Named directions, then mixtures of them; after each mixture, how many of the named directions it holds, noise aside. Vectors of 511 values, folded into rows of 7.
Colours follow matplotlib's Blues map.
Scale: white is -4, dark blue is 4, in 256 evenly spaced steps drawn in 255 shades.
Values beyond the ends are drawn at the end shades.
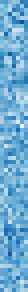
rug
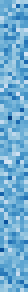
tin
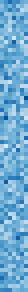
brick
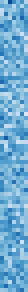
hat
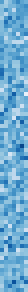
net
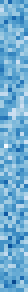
four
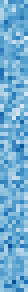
two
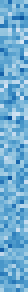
four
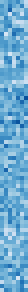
one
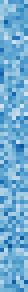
two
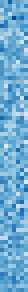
four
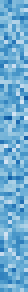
two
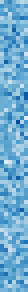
four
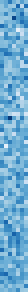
four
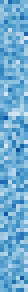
three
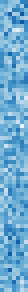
one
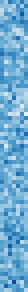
three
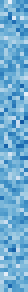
four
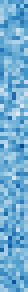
four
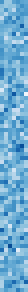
one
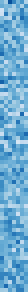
one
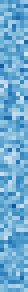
three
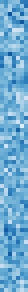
one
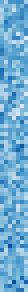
two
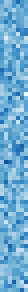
two
